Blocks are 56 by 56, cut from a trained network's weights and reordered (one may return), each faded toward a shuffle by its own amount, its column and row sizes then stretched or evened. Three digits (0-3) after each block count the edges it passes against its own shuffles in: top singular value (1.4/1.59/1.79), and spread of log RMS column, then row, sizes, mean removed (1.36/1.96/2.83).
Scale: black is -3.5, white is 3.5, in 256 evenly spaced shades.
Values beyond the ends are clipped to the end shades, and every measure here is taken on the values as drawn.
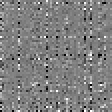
1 3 2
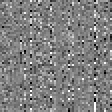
2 3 0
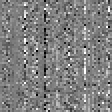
1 3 0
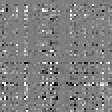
1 3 3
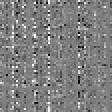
2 3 2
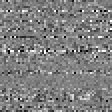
1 0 3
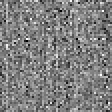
1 1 1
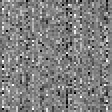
1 3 0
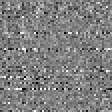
2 1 3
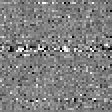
0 0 3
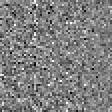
0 2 0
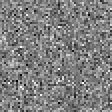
0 1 0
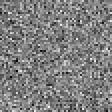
0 0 1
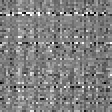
3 0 3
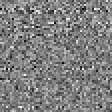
2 0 2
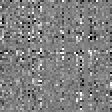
0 3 2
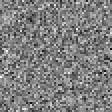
0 0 0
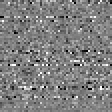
0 0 3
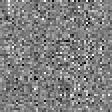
2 2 2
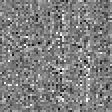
0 2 1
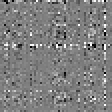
3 3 2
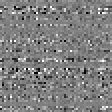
0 1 3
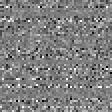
0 1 3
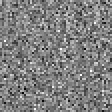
0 1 0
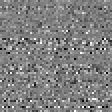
0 0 3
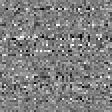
1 1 3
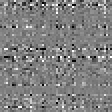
3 2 3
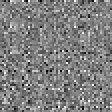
3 2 2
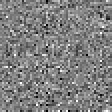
1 2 2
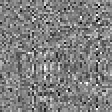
3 2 0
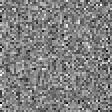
1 1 0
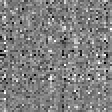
0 2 2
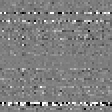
3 0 3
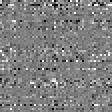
0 2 3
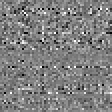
0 1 3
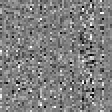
0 3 1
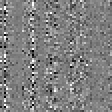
2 3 0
